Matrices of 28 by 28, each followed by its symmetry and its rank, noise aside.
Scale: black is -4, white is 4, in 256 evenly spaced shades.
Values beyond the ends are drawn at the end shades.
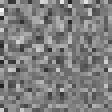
no symmetry, rank four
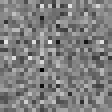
no symmetry, rank six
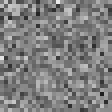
no symmetry, rank six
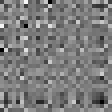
symmetric, rank three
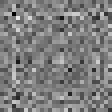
symmetric, rank three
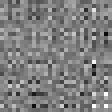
no symmetry, rank three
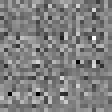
antisymmetric, rank six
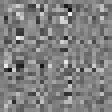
no symmetry, rank four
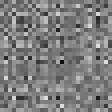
symmetric, rank three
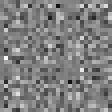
antisymmetric, rank four
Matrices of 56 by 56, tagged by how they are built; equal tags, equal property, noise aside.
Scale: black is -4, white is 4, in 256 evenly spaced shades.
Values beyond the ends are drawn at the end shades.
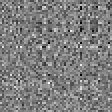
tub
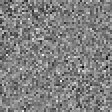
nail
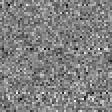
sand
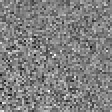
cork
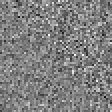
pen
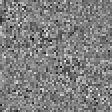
nail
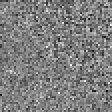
pen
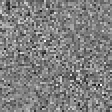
nail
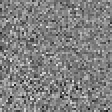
cork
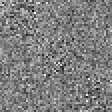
nail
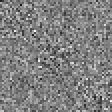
nail
